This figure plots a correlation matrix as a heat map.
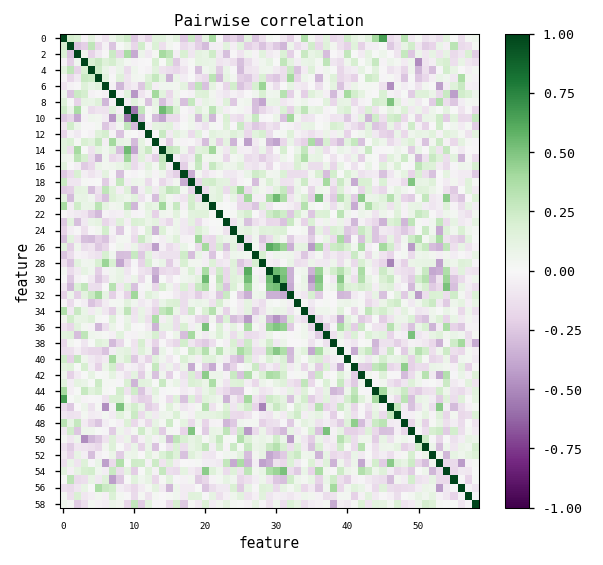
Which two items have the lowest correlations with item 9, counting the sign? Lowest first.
10, 27
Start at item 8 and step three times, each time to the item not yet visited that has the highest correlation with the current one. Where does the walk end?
25
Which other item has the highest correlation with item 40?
7
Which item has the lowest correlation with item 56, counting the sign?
53
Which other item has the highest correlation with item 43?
21
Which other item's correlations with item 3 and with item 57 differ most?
50
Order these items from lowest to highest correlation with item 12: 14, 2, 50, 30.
2, 30, 50, 14
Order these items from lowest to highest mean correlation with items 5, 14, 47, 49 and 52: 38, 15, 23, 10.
38, 10, 15, 23
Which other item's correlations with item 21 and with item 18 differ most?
14
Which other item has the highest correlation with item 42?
20
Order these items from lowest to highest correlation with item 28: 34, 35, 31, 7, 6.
34, 31, 35, 7, 6
